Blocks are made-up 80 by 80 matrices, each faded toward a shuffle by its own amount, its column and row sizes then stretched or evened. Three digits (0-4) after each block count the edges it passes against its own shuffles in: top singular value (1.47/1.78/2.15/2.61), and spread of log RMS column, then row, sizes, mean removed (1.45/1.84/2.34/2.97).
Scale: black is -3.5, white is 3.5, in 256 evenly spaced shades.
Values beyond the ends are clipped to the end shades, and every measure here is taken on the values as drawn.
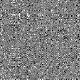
2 2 2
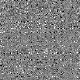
2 2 3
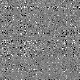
1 3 3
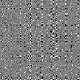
4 4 2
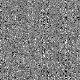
1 3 0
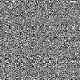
3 1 3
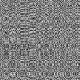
4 1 3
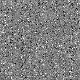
0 2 0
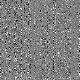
0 4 0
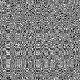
4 1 1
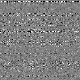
3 0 4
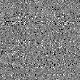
2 2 3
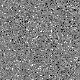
0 1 2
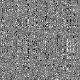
3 3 1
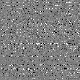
2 1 4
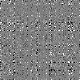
2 4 3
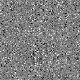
2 1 1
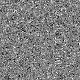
1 0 0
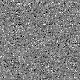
1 0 1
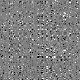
3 3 2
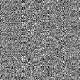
3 3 0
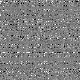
0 1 4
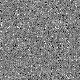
0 1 1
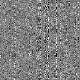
3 4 0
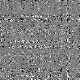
1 3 4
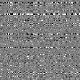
4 1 4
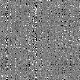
1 4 2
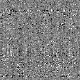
2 1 3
